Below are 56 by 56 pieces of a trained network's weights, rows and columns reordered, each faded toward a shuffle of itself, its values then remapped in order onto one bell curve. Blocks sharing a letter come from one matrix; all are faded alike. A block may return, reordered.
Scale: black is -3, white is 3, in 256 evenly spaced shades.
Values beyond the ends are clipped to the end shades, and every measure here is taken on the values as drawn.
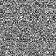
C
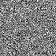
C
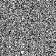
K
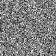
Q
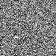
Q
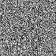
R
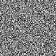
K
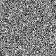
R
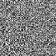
K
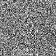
Q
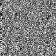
K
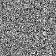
Q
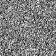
Q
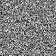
Q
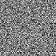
C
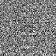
K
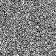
R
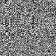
K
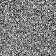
Q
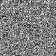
C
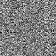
K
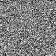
R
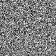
R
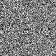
R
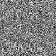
K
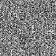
K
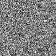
R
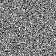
Q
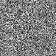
K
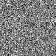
R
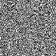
K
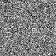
C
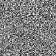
K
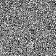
Q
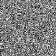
K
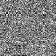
K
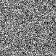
Q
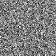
Q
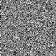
K
